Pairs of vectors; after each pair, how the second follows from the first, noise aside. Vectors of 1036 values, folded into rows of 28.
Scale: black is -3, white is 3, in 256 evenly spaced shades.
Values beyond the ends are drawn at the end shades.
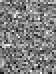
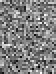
copied.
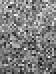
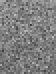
reversed, negated, shrunk.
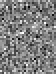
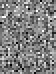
wrapped around.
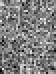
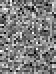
wrapped around.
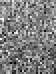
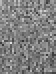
reversed, negated, shrunk.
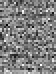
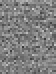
reversed, shrunk.
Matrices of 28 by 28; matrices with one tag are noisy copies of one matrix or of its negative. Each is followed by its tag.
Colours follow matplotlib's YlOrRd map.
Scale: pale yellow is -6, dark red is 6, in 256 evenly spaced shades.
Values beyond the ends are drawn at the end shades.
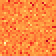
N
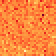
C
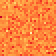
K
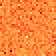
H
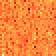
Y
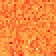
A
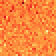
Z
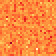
A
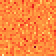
Y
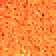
C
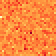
K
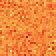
H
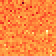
Z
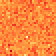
H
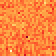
H
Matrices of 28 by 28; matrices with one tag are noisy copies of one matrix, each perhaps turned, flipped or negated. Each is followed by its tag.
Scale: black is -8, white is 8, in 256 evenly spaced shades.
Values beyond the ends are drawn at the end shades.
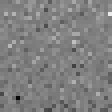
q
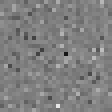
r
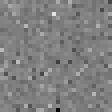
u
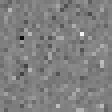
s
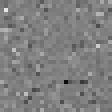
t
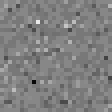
s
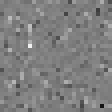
t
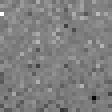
q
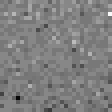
q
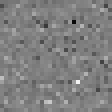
s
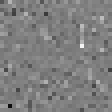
t
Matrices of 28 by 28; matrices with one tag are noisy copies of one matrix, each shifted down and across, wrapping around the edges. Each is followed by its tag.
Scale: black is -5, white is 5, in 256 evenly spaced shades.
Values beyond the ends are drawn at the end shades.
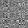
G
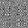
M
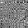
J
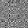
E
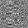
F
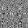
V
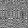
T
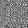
M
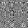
V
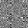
G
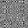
M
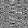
F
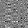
F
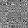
J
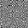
M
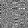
F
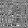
J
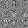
V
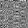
F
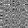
F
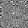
G
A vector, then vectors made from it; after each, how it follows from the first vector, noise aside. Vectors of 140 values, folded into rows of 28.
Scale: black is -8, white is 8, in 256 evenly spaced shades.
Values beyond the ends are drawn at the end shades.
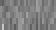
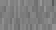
reversed, negated, shrunk.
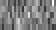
reversed, scaled up.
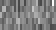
reversed, scaled up.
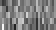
scaled up.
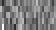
scaled up.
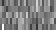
scaled up.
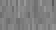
reversed, negated, shrunk.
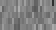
reversed, negated.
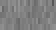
reversed, negated, shrunk.
